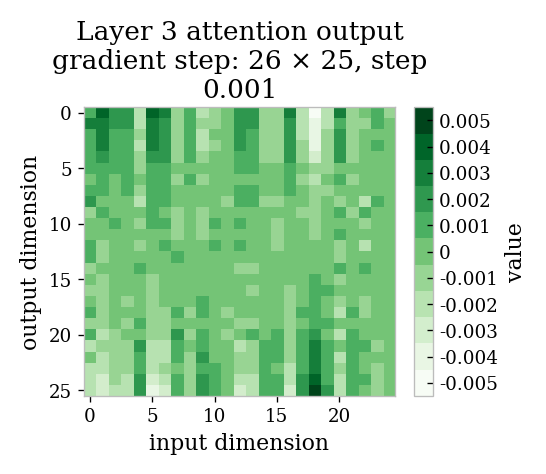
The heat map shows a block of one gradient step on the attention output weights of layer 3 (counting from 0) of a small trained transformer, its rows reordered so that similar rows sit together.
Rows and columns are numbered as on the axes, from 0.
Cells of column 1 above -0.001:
13
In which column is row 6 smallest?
18
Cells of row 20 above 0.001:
2
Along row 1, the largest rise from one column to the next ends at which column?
5
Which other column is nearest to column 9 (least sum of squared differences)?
17
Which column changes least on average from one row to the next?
24
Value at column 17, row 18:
0.001
